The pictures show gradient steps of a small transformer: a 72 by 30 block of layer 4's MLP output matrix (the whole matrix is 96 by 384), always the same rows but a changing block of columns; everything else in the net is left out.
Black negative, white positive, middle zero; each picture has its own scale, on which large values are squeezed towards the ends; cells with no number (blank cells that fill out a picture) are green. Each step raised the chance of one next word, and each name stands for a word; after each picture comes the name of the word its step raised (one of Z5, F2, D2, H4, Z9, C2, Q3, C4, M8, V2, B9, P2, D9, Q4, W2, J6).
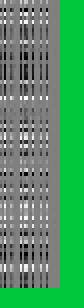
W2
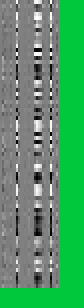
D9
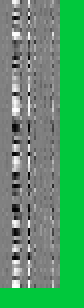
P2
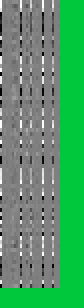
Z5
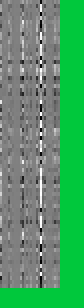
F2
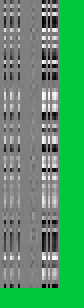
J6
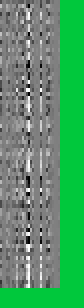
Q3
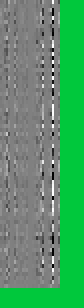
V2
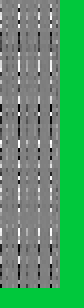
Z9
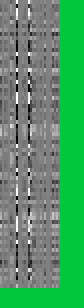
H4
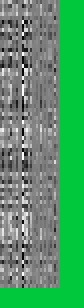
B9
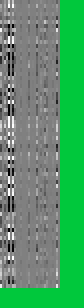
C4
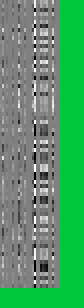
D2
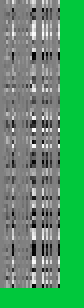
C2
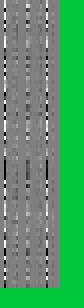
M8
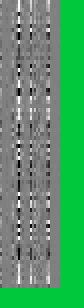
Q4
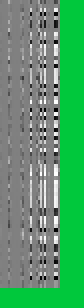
F2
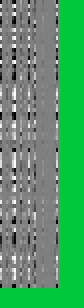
J6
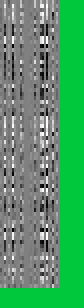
C4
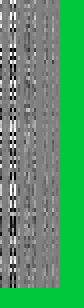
D9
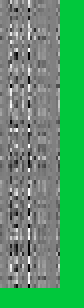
C2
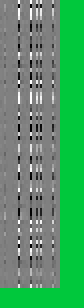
H4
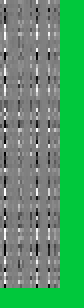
C2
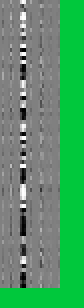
D9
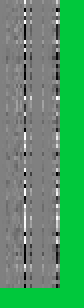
W2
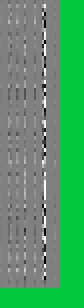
F2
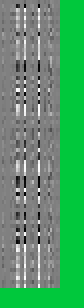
Q3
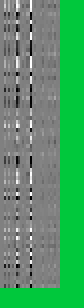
Z5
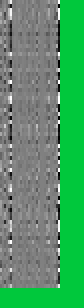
H4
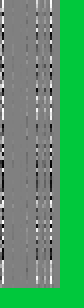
Q4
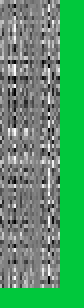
F2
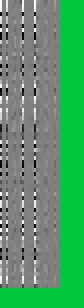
Q4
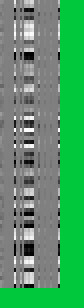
C2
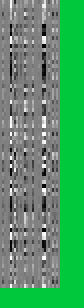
C4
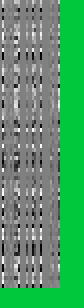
C2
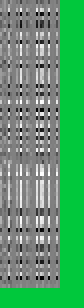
F2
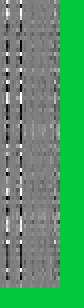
H4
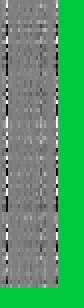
C4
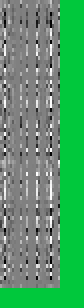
F2
